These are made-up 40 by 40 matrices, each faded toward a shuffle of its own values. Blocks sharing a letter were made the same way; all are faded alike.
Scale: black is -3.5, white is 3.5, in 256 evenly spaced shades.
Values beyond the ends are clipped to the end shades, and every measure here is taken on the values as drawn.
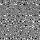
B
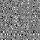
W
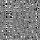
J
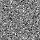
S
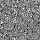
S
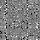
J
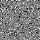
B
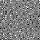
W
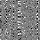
J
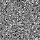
S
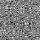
W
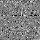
B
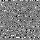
B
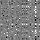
J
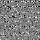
B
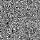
S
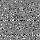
B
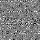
B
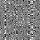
J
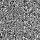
S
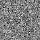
S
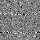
B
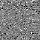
W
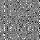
J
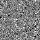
S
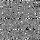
B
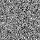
S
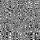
W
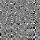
J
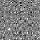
W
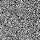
S
